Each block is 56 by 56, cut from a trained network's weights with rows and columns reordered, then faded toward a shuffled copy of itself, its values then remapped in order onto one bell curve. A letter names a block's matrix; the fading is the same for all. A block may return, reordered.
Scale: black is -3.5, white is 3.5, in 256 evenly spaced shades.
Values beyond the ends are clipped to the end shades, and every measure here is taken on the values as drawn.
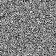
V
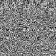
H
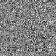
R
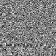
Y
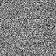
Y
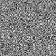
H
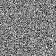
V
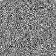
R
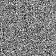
V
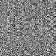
R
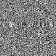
R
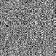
R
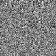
R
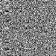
R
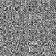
H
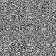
H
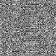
Y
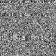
Y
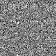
Y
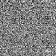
Y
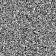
V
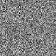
R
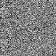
R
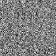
R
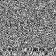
Y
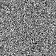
V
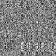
R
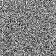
V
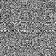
Y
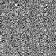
H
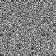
H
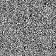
V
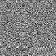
H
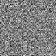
H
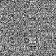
H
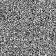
V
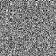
R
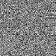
R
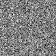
V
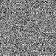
Y
